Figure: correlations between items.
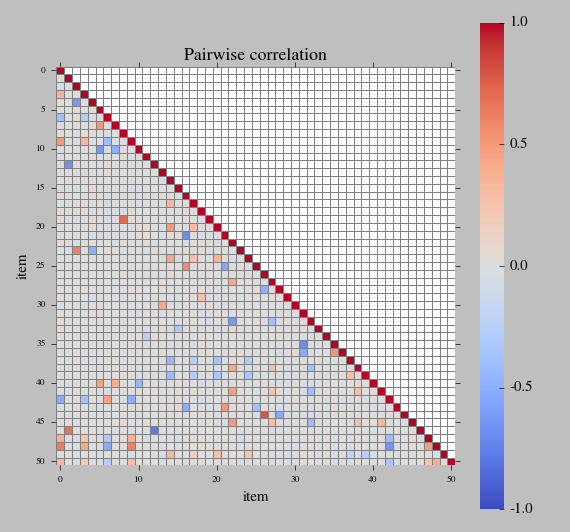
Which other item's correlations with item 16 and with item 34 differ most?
21
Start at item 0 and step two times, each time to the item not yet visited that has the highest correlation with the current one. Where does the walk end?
9
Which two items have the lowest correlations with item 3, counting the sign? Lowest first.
42, 6
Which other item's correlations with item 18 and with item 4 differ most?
2
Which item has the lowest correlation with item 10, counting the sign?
5
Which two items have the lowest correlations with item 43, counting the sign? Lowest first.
16, 25
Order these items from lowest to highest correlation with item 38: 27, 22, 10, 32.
32, 10, 27, 22
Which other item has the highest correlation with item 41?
22
